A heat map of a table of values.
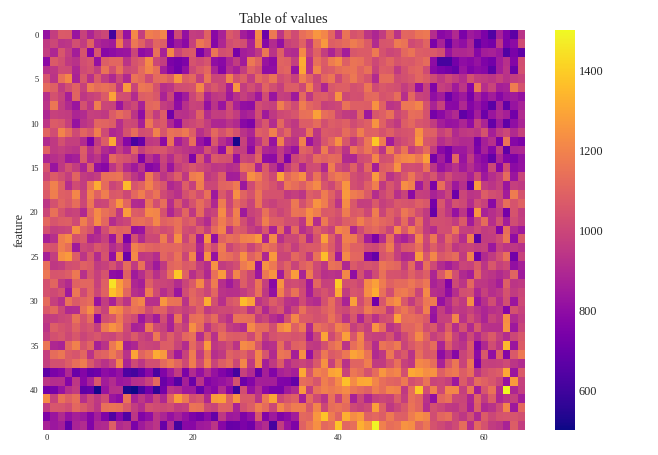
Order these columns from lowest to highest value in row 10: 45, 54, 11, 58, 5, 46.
58, 54, 5, 11, 46, 45
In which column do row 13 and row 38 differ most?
63
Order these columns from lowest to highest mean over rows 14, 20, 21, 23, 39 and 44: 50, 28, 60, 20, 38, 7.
20, 28, 60, 7, 50, 38
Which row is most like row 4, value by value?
3
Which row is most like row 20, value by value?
17
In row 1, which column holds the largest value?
38
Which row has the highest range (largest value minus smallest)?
40
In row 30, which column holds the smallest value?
45
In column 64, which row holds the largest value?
39
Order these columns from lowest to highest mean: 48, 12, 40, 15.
12, 15, 48, 40
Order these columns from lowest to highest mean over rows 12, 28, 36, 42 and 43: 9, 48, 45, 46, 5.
5, 48, 46, 9, 45
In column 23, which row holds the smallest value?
43
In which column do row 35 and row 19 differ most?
53
